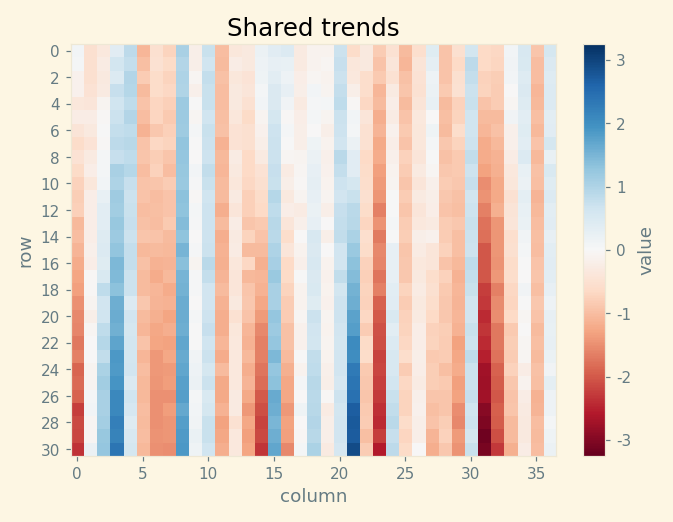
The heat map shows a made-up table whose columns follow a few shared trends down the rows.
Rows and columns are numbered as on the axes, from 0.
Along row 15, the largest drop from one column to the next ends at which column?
31
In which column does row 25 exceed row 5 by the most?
21
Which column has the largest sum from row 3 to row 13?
8
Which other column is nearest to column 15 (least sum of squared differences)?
3
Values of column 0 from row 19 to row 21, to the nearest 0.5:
-1.5 -1.5 -1.5
